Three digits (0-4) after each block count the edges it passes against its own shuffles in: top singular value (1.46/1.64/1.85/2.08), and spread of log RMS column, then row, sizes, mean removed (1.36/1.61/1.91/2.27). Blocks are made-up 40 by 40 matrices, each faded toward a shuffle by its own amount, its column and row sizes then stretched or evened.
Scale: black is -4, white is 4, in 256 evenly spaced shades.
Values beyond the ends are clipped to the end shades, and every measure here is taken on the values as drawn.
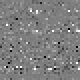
0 0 3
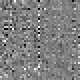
2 4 1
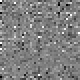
1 2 2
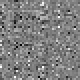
1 3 1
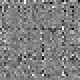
2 4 3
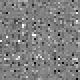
0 3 2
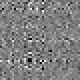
3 3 3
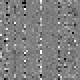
1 4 0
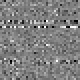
3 0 4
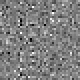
3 3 0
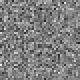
1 0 1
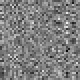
4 3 1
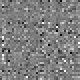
1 2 1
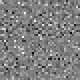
2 0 1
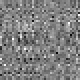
4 3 1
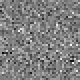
0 1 2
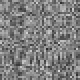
3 0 0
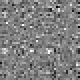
3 2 1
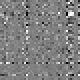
4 4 4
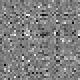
3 2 2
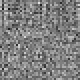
3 0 1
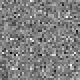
1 2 1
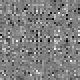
3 1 4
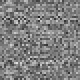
3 0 2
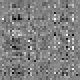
4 3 3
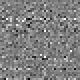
3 1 3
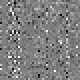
3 4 0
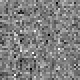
1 1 0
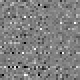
0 1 3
